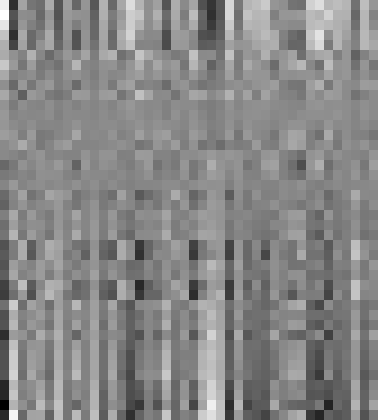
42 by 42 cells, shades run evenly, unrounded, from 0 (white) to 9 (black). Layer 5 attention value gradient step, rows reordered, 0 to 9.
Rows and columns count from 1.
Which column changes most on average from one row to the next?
9
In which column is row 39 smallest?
24
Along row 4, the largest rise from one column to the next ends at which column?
2
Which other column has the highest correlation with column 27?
5
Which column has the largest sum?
1
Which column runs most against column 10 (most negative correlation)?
40
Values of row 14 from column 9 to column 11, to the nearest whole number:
3 4 4
